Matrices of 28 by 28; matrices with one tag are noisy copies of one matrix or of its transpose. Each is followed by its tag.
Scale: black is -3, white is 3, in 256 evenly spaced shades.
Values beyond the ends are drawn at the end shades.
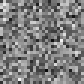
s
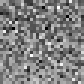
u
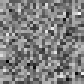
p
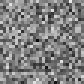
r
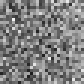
u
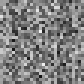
p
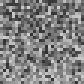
u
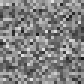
p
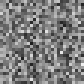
p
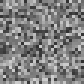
s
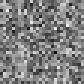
s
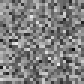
p
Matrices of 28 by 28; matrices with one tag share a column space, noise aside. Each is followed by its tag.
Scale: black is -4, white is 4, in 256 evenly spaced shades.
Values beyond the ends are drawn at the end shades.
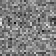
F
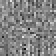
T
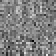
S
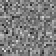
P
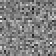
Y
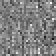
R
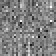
T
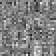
R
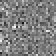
F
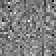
T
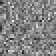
Y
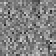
S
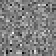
P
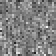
R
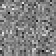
P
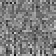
R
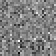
S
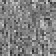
R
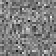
Y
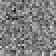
Y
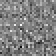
S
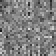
T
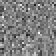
P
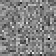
F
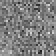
P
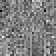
T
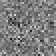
F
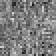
R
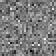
Y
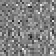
P
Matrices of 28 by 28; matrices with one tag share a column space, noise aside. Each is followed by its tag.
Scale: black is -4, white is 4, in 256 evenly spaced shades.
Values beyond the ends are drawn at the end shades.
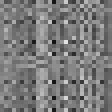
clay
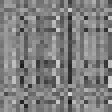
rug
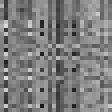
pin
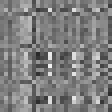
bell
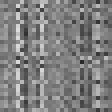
clay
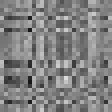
rug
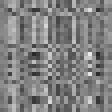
bell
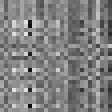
pin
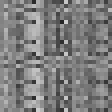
clay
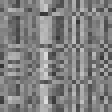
bell
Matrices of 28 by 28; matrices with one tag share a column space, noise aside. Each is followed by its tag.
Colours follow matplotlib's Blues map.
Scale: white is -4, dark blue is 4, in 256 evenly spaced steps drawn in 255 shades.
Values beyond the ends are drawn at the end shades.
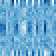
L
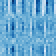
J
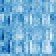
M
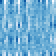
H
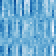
J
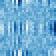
L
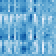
M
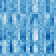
M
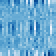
L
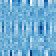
L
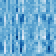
M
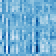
M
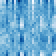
H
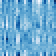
H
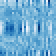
L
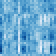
M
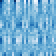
H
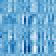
M
